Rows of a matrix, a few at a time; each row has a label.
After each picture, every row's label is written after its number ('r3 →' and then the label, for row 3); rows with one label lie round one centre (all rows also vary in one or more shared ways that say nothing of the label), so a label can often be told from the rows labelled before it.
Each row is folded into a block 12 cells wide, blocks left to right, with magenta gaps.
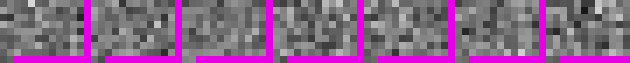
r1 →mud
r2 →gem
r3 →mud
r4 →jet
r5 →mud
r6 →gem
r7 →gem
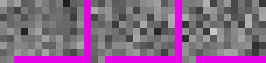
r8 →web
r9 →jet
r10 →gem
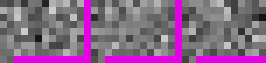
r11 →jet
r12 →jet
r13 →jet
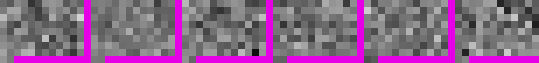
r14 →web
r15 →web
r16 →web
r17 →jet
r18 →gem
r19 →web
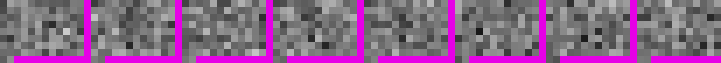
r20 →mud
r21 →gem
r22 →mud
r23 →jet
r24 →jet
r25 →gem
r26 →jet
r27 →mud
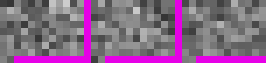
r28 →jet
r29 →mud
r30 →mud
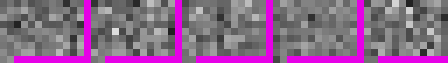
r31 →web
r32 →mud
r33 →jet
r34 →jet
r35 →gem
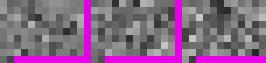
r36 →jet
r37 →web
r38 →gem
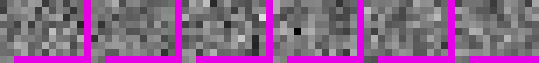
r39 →web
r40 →gem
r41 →mud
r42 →web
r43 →gem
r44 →mud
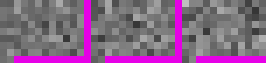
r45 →jet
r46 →jet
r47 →web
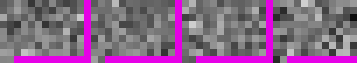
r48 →web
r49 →gem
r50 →mud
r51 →jet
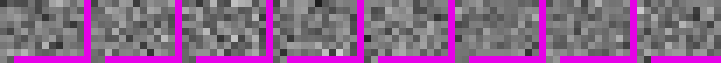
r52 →mud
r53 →jet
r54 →mud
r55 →gem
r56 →gem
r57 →gem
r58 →mud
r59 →gem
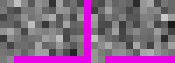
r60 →jet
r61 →web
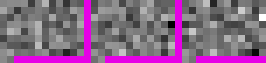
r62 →mud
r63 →web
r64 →jet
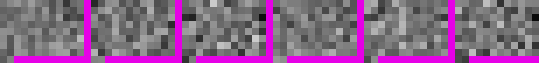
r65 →web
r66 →mud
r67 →jet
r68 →web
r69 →mud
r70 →gem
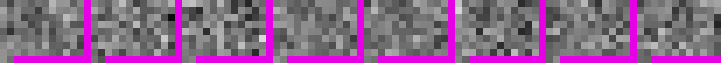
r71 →gem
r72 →gem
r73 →web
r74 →mud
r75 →mud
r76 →web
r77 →jet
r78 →gem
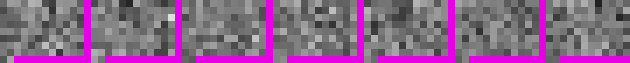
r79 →jet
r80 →mud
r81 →jet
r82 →jet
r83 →gem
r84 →web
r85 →gem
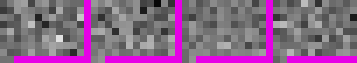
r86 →jet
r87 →web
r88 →mud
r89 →mud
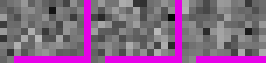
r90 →gem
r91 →gem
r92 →web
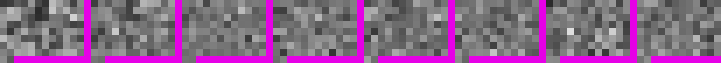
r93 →web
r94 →mud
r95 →jet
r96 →jet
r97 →gem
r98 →gem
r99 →mud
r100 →web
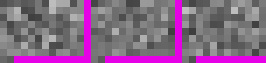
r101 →jet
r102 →mud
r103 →gem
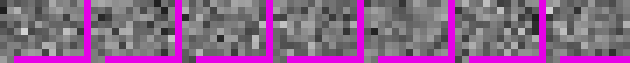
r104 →mud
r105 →web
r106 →jet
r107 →mud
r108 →mud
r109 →web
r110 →mud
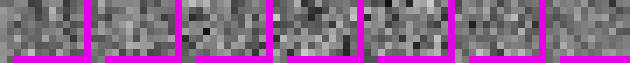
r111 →web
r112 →mud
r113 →gem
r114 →gem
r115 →jet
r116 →web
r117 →web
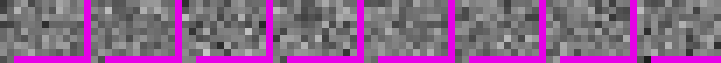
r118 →jet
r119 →jet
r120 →web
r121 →gem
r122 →gem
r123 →jet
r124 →web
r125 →gem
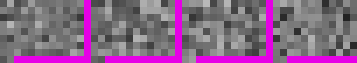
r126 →mud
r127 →jet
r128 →mud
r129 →gem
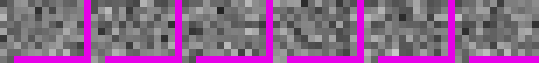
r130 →gem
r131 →web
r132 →gem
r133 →web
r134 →web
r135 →gem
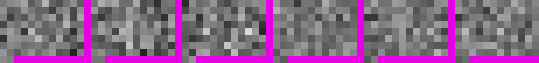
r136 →gem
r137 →mud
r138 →mud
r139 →web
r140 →mud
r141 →jet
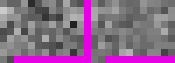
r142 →gem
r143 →gem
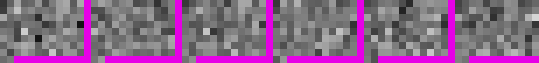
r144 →jet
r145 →web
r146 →jet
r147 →mud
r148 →gem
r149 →web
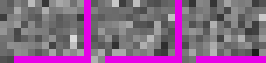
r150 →jet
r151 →mud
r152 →jet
